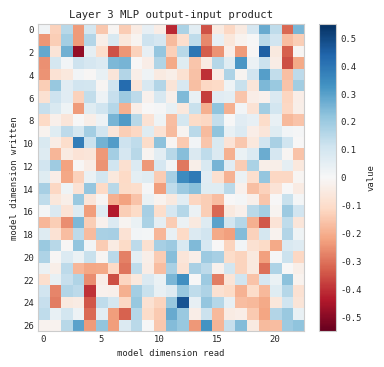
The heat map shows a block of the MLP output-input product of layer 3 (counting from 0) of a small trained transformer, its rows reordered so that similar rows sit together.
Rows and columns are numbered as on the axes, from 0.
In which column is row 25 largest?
11
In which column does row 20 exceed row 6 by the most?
14
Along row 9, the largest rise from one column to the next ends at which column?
15
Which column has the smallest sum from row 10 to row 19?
2
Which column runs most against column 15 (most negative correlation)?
22
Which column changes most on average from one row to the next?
6
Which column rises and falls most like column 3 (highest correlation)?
21
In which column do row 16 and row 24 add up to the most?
12
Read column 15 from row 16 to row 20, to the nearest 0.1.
-0.3 0.3 -0.2 0 0.2
